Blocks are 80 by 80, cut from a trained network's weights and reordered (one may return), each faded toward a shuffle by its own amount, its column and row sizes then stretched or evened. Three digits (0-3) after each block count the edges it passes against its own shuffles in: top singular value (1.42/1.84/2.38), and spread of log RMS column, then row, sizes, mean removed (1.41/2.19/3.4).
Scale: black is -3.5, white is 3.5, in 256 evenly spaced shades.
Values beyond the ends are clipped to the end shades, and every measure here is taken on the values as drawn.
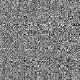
1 2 2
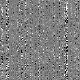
2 3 0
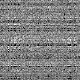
3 2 2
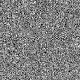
1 0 1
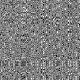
3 2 0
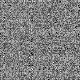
0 2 0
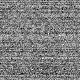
2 1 1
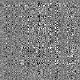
1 3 2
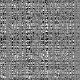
3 3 0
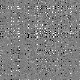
2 2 2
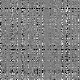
2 3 2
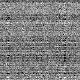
3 2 1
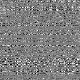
2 0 3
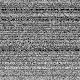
3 0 2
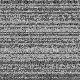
3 1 0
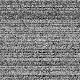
3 1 1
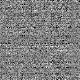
1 2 2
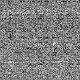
1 2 2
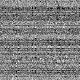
3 2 1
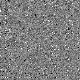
0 1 1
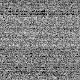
2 1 2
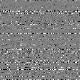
2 0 3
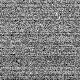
2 1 0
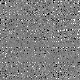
1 2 2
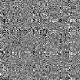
2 2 2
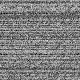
3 0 1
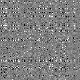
3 2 2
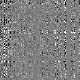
1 3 2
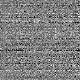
2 2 2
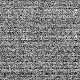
2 1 1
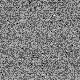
0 0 1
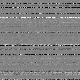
3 0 3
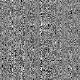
0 3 1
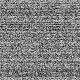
2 0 0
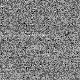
0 1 1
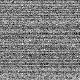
3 1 0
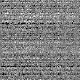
3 2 2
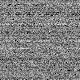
1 0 2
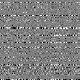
3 0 3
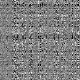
2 3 1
